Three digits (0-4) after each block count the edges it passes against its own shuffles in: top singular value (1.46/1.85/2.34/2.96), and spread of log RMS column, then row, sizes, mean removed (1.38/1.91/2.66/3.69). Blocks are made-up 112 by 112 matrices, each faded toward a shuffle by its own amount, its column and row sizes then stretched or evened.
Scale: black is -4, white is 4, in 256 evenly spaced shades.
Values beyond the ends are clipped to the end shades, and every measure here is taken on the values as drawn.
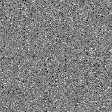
1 1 1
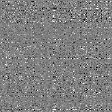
2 2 3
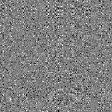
3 2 1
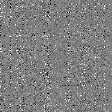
0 3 2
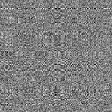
4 2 3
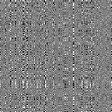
4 4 2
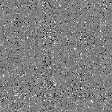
2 2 2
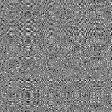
4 2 2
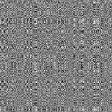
4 4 3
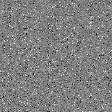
0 2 0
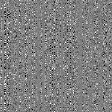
2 4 1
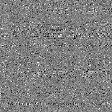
2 0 3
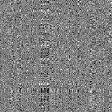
3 3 1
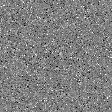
1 0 0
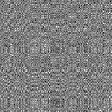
4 2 1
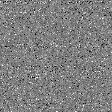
0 0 2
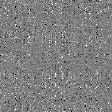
1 3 2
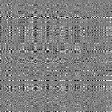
4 3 4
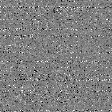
0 1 3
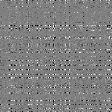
4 3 4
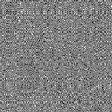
4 1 2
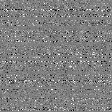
0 1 4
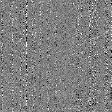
1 4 0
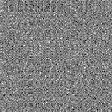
3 0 1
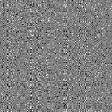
4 3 0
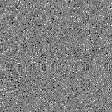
3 0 0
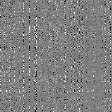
3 4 2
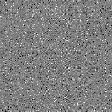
3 1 0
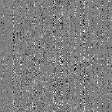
1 4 2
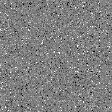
0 2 1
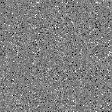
1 2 2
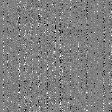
1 4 0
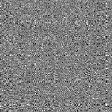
3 2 2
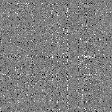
2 3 2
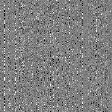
2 4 0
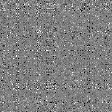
2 3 3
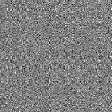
3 2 1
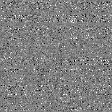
0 1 3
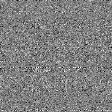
0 1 3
